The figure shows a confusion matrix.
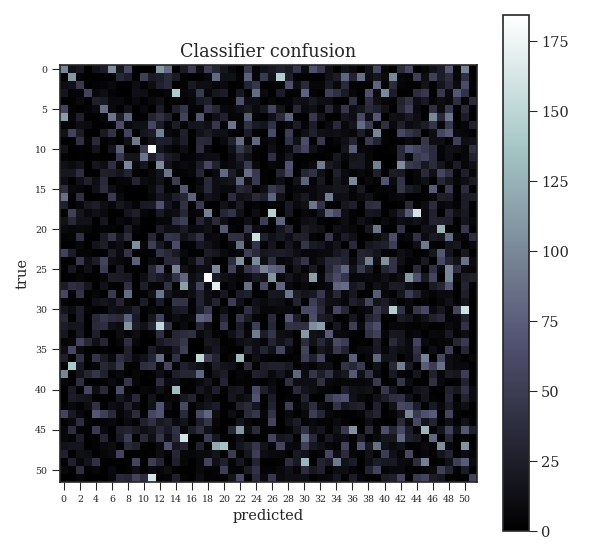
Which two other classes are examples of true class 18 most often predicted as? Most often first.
44, 26
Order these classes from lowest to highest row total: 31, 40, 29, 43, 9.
29, 40, 9, 31, 43
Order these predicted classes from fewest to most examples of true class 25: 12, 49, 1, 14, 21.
1, 49, 21, 12, 14
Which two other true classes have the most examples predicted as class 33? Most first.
16, 18
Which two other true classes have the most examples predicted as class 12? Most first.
32, 0
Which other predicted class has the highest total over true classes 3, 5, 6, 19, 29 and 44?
14
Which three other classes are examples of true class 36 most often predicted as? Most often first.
17, 22, 45
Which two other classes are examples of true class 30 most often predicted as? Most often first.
50, 41
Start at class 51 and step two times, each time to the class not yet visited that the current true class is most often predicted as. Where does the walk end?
10
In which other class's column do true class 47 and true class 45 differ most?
20
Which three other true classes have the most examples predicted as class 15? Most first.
46, 27, 26
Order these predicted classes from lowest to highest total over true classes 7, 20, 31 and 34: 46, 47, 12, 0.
0, 46, 12, 47
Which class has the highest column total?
12
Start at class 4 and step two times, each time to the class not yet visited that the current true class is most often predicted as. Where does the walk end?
9
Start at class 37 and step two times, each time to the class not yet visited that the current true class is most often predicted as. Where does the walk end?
27
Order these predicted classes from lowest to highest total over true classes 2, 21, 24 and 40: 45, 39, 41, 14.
45, 39, 41, 14
